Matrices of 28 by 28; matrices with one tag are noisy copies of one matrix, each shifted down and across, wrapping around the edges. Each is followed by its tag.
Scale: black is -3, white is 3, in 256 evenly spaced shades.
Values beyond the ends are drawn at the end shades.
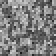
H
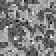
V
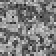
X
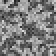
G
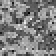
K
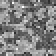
K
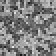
X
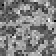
K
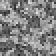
V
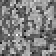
H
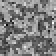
X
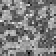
K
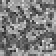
X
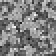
G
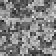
K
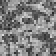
K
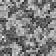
G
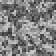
X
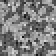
G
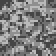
K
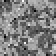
V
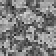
V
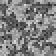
G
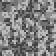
H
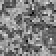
V
